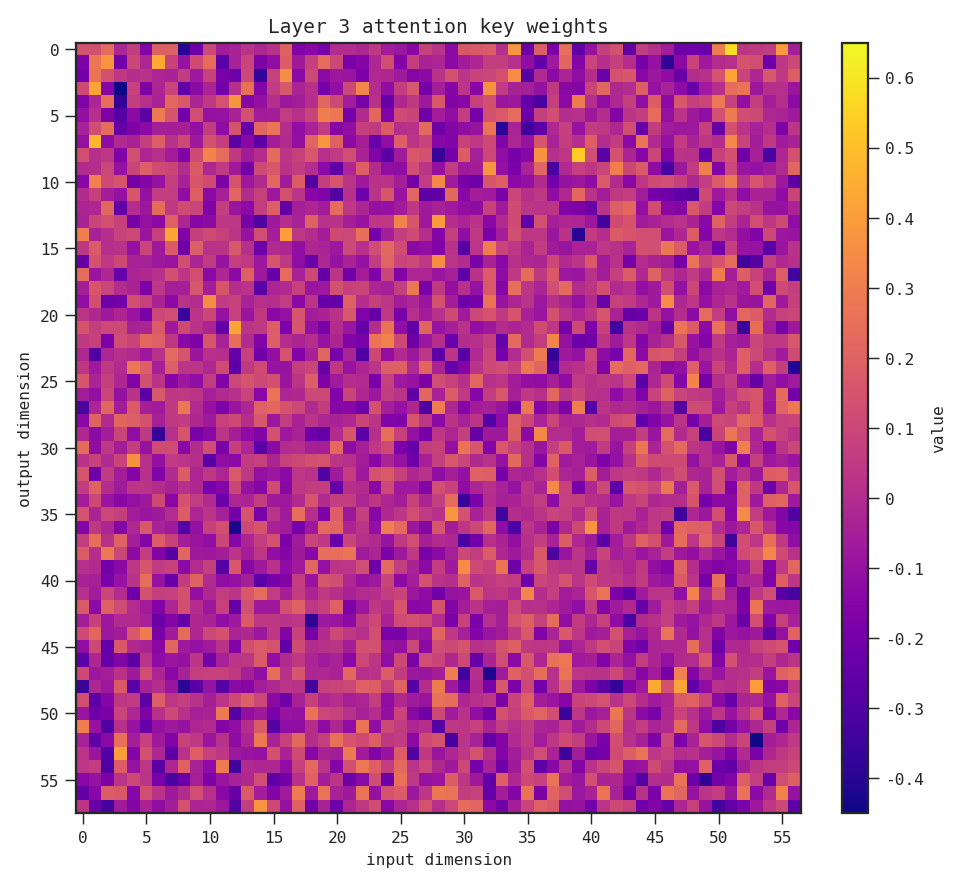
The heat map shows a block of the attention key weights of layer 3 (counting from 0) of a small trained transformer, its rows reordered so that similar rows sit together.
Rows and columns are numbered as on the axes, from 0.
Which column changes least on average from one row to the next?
17
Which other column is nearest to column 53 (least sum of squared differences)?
45
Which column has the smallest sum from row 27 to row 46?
6
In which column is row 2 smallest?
14
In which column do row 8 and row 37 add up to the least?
41
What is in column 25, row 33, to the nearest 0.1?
-0.1
